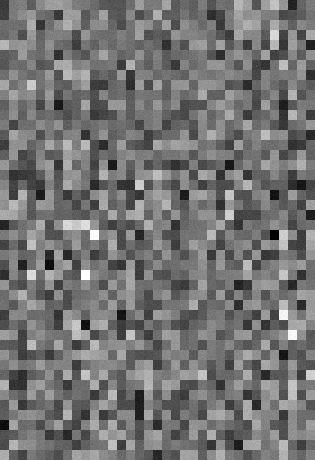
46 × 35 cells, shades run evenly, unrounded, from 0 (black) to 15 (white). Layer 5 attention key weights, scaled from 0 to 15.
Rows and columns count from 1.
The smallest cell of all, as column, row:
31, 24
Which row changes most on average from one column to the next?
20
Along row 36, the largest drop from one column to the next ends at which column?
32
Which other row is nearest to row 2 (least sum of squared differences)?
6
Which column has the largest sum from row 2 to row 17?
8
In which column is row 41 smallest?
16
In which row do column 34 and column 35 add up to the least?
19
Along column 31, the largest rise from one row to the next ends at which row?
25
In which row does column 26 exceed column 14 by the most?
22
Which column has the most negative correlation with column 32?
14
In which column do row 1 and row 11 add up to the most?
30
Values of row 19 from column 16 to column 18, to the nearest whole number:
12 5 8
